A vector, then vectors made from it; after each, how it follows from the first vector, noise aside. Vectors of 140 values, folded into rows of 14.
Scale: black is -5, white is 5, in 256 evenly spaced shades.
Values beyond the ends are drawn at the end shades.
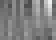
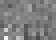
reversed, partly zeroed.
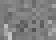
wrapped around, partly zeroed.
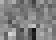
wrapped around, negated.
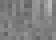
shrunk.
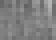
shrunk.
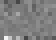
reversed, partly zeroed.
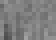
reversed, negated, shrunk.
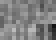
wrapped around, negated.
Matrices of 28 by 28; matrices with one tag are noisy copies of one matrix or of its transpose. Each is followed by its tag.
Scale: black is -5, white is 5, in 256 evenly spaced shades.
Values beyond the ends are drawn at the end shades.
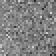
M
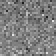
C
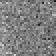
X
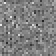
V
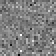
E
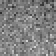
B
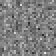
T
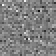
V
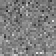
C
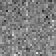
C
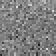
X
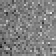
B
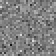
E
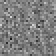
V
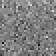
X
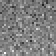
B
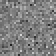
E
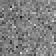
C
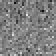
C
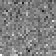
C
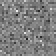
V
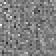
V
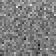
X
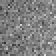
B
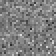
E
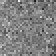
M
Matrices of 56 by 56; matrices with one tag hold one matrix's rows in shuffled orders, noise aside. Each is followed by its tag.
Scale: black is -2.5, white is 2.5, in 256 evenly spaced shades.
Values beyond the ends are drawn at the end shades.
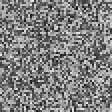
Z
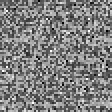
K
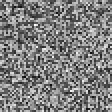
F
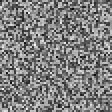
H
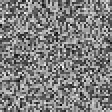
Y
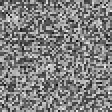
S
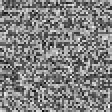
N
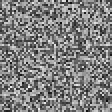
Y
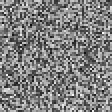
Z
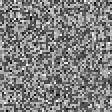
H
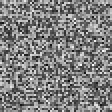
K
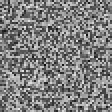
S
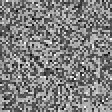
Y
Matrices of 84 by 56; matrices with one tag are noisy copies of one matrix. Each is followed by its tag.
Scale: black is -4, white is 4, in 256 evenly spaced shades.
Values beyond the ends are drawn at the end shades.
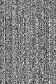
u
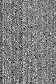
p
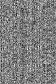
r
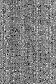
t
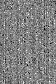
u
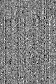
u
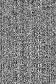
r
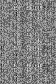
r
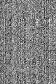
u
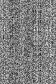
t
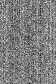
t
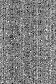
t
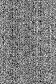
t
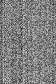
p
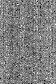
t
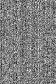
r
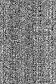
t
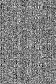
r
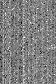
p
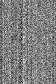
p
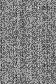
r
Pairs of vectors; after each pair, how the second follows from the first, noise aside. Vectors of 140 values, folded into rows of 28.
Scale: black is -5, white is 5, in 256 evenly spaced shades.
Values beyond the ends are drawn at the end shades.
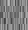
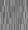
wrapped around, shrunk.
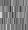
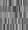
shuffled.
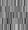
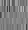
wrapped around, negated, partly zeroed.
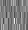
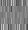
partly zeroed.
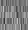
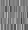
wrapped around, partly zeroed.
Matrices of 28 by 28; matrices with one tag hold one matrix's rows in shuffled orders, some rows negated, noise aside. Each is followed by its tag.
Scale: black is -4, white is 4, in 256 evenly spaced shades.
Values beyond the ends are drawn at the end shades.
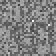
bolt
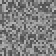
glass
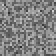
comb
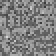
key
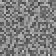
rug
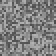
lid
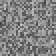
glass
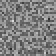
lid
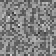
rug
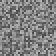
bolt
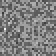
lid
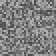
key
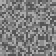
glass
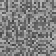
glass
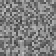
rug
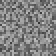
rug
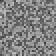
comb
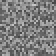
key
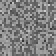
bolt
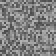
key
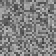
bolt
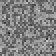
key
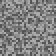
comb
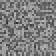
key
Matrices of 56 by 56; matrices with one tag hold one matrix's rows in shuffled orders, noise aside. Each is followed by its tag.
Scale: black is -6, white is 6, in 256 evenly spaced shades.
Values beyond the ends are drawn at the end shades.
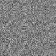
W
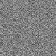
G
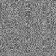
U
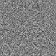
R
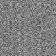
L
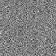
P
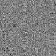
W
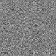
R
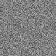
G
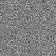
U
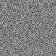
G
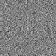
P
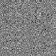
L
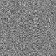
R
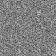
L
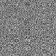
U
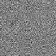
U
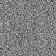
P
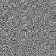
W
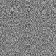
U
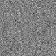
L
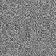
U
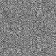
L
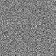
L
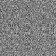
U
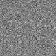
L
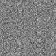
L
